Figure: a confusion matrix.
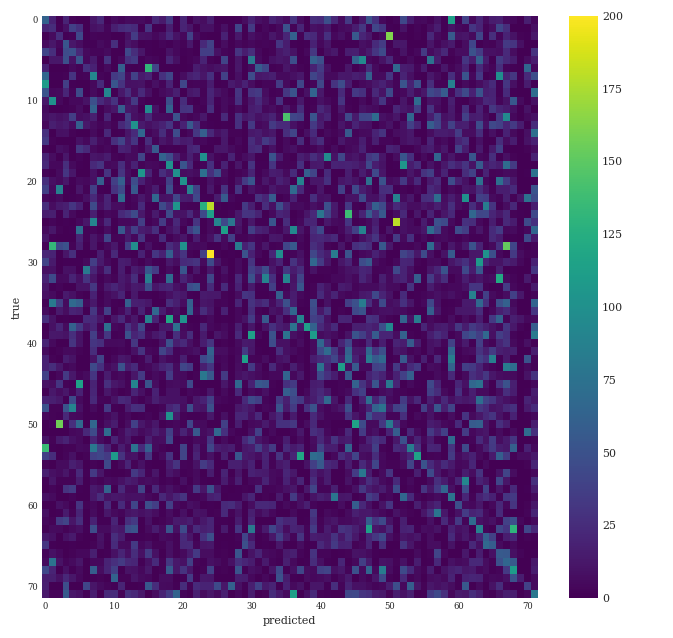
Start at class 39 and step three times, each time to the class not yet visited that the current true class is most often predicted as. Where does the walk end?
68
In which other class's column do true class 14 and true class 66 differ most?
71
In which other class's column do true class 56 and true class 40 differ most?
46
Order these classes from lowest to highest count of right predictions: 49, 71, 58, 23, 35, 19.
49, 35, 58, 71, 19, 23
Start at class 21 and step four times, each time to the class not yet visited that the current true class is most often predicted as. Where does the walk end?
5
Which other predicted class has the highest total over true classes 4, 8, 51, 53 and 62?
0
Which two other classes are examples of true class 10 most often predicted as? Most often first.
1, 54
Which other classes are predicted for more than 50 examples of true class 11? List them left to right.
7, 15, 18
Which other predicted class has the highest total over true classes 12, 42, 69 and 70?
35
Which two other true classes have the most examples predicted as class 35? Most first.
12, 32
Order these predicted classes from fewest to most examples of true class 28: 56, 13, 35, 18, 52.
52, 18, 35, 56, 13
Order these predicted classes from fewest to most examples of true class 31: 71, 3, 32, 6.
3, 71, 32, 6
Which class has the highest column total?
63
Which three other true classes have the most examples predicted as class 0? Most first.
53, 8, 7
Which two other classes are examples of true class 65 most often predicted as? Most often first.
64, 29
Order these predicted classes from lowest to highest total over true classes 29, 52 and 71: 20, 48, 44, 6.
6, 20, 48, 44
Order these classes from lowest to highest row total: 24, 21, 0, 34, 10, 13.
34, 10, 0, 21, 13, 24
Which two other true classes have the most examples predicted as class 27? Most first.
25, 70
